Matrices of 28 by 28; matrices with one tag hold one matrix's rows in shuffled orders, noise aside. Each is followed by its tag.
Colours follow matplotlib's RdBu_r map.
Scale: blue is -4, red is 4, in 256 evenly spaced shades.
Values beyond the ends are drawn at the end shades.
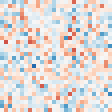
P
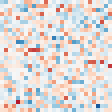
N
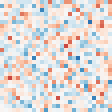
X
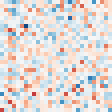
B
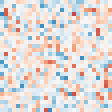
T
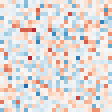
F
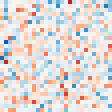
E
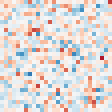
N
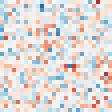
T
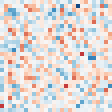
B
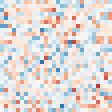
T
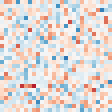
F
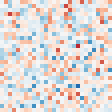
X
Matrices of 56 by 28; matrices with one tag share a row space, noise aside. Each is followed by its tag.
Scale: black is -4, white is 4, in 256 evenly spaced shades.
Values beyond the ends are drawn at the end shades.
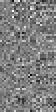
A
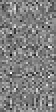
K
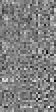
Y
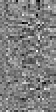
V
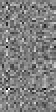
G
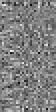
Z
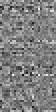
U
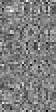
Z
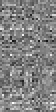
U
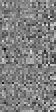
Y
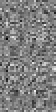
G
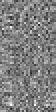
Z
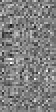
Z
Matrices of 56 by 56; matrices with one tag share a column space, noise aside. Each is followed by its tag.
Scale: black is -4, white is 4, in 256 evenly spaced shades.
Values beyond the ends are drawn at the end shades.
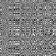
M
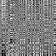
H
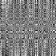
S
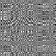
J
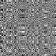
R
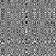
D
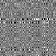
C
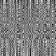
S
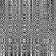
H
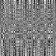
S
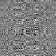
M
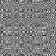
R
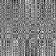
S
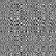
J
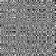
R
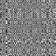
D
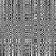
H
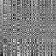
H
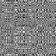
R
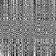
H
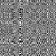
D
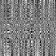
S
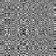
M
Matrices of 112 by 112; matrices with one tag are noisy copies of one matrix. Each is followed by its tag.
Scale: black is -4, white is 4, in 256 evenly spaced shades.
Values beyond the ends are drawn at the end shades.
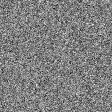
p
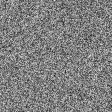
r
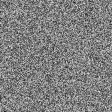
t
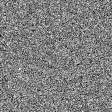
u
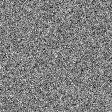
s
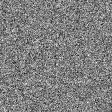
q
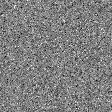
p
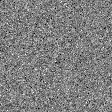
s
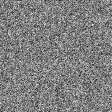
p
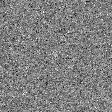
s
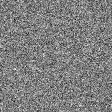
u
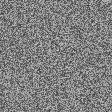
p
